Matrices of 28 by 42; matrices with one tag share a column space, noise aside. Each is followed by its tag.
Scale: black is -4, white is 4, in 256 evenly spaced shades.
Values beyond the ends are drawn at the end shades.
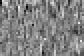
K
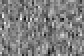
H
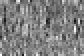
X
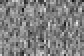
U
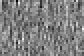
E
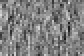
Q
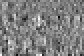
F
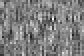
Q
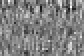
K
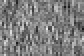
E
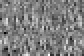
F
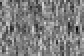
E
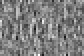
X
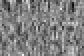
E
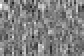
K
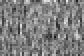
X
